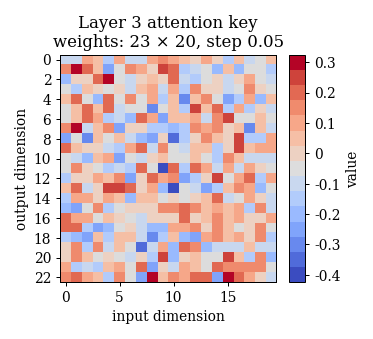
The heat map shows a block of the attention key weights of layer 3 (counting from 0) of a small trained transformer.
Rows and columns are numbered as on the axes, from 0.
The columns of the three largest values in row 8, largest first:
16, 13, 19
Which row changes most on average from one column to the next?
4
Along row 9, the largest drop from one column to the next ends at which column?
8
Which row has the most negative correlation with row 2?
17
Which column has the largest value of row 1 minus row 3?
1
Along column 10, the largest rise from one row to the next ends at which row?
14
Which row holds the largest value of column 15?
22
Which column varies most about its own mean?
10
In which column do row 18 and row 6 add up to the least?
9
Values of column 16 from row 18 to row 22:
0.1 -0.1 0.05 0.15 0.2
